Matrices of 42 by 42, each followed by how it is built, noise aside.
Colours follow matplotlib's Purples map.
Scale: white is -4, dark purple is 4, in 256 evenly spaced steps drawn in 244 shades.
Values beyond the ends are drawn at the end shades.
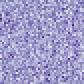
blocks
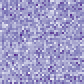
blocks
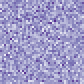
repeating columns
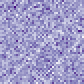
Hankel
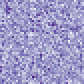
repeating columns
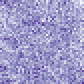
smooth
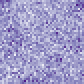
smooth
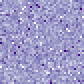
sparse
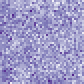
smooth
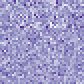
uneven rows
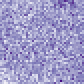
smooth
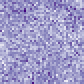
smooth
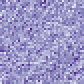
Hankel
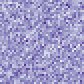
Hankel
